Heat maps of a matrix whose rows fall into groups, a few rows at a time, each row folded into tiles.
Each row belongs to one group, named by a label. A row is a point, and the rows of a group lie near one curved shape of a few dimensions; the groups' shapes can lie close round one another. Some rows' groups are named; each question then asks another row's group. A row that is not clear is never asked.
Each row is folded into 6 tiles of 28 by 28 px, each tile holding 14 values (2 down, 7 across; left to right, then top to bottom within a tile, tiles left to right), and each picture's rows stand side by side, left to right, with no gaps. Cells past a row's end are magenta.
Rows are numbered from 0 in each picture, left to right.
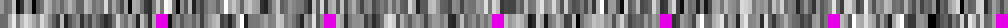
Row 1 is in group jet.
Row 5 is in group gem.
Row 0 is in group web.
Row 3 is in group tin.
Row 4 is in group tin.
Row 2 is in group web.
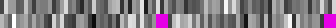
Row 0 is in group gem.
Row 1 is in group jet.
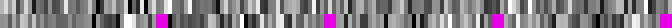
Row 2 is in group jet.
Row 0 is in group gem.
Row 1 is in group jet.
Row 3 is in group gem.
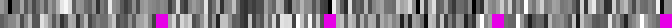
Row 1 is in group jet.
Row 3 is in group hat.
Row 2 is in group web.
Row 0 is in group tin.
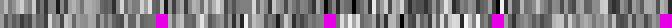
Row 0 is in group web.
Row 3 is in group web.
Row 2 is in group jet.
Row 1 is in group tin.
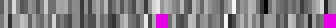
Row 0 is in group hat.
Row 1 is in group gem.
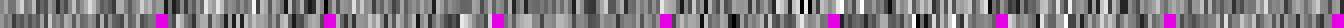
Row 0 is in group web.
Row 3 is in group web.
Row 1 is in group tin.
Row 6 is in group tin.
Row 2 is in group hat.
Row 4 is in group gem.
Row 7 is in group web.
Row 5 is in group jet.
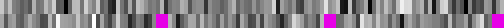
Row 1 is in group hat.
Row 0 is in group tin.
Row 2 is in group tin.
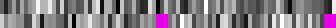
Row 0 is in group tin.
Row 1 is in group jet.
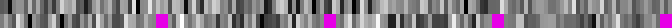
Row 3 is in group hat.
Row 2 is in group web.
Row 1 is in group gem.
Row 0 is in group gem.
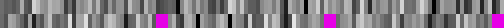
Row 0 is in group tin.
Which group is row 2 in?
gem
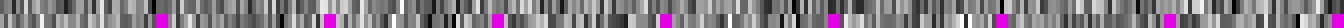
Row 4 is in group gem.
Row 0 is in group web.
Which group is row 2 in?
gem
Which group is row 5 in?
jet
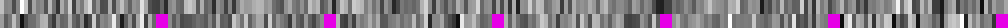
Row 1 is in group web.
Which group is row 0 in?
hat
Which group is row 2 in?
hat
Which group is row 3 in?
web
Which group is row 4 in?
gem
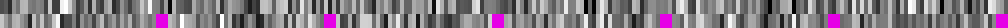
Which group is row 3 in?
web
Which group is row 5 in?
web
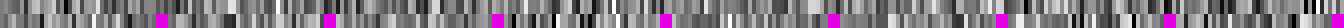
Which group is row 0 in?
tin
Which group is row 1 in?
tin
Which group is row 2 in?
web
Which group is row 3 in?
jet
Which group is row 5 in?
web
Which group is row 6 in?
gem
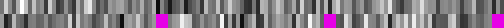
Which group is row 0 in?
hat
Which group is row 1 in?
gem
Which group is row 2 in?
tin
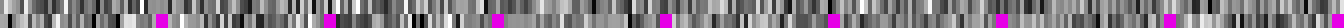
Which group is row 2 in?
jet
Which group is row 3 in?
gem
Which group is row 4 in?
tin
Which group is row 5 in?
hat
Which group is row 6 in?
web
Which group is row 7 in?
web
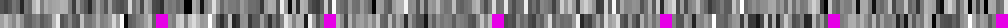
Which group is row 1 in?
web
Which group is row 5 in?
gem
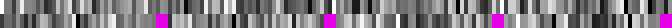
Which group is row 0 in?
jet
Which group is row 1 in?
jet
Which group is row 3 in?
gem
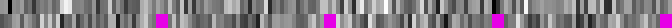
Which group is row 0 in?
tin
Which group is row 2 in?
tin
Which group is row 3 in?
hat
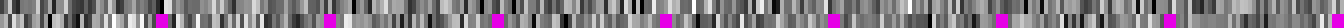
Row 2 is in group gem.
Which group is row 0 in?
jet
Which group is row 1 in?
tin
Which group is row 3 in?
gem
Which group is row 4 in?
hat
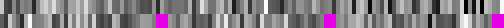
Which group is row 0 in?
tin
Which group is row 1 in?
tin
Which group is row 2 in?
gem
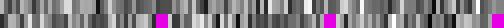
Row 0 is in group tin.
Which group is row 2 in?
gem
